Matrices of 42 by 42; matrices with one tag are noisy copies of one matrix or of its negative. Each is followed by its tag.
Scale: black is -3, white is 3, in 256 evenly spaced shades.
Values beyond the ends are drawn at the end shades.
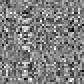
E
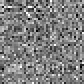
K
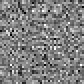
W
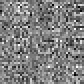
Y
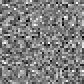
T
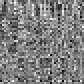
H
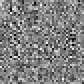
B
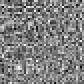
K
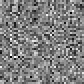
B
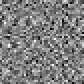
T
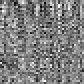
H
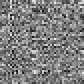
W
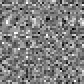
T
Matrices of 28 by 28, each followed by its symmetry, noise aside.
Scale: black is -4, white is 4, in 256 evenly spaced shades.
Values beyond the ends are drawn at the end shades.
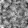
mirrored top to bottom.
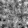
antisymmetric.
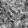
antisymmetric.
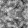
mirrored top to bottom.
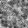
symmetric across the other diagonal.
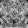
mirrored left to right.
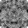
mirrored left to right.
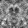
mirrored left to right.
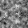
mirrored top to bottom.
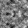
mirrored top to bottom.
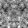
mirrored left to right.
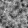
symmetric across the other diagonal.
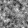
antisymmetric.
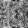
mirrored top to bottom.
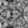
mirrored top to bottom.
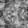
mirrored top to bottom.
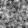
antisymmetric.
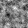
antisymmetric.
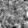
antisymmetric.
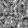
antisymmetric.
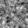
antisymmetric.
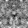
mirrored left to right.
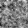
antisymmetric.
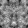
mirrored left to right.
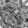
symmetric across the other diagonal.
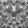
mirrored left to right.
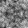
mirrored top to bottom.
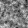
antisymmetric.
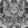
mirrored left to right.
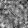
symmetric across the other diagonal.
